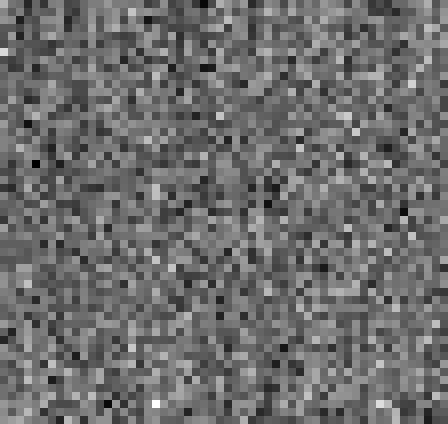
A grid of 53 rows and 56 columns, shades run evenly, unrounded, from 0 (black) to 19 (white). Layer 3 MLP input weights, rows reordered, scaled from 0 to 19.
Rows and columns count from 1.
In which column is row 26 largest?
48
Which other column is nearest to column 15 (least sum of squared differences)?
8
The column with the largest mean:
20
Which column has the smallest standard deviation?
30
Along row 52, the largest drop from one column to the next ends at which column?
51
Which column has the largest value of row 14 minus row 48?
7
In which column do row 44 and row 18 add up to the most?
19
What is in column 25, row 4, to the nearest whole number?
5
